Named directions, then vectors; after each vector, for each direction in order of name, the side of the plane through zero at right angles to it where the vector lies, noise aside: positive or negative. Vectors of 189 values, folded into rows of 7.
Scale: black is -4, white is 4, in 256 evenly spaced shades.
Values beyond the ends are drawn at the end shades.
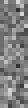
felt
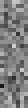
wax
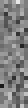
positive, positive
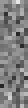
positive, positive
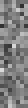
negative, positive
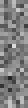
negative, positive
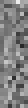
positive, positive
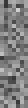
negative, positive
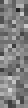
positive, negative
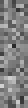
positive, negative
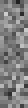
negative, negative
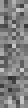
negative, positive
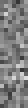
negative, negative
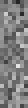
negative, negative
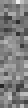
positive, positive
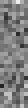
positive, positive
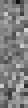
negative, negative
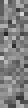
positive, negative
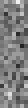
positive, positive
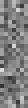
negative, positive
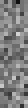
negative, negative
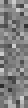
negative, positive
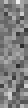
positive, positive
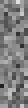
positive, positive
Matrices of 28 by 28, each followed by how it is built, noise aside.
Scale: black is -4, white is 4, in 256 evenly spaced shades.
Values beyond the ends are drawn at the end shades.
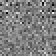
low rank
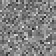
Hankel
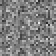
repeating rows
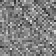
Toeplitz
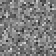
noise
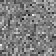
noise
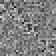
block diagonal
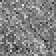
Toeplitz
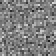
noise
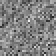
Hankel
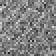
Hankel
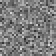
noise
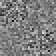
block diagonal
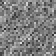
Hankel
